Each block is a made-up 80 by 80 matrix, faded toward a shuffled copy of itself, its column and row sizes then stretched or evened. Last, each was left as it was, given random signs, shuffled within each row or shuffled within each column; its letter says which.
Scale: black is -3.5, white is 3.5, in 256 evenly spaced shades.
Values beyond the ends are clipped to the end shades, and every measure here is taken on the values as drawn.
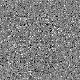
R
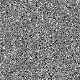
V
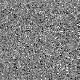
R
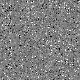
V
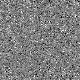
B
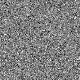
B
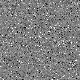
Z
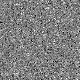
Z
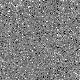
V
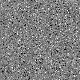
V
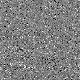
R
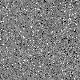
V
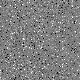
V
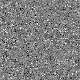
R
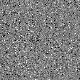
B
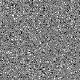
R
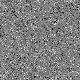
V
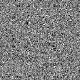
R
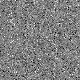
V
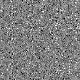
R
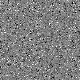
V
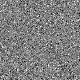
Z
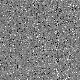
V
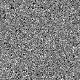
R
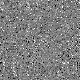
R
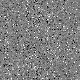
V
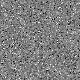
V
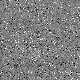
Z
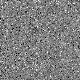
V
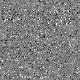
B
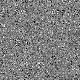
B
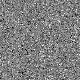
V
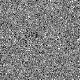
R
